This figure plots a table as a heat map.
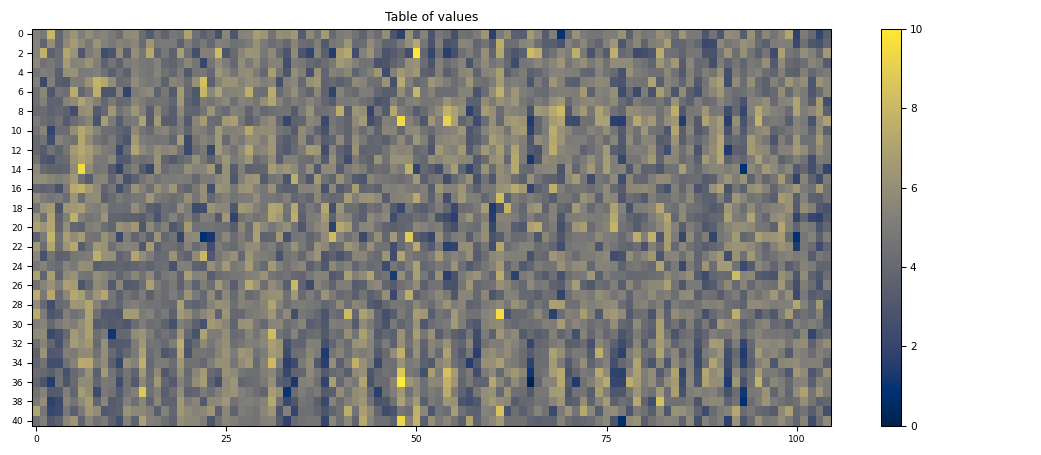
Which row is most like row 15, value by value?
26
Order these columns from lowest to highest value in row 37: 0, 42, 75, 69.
0, 75, 42, 69
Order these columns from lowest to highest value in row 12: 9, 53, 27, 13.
9, 27, 53, 13
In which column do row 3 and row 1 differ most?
69
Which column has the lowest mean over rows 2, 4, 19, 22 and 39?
54
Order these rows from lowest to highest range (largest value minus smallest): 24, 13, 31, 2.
24, 13, 31, 2
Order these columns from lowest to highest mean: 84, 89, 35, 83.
35, 89, 83, 84
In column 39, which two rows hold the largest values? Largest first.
21, 36
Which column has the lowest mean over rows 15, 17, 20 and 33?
77
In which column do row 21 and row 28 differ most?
100
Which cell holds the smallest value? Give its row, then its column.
36, 65
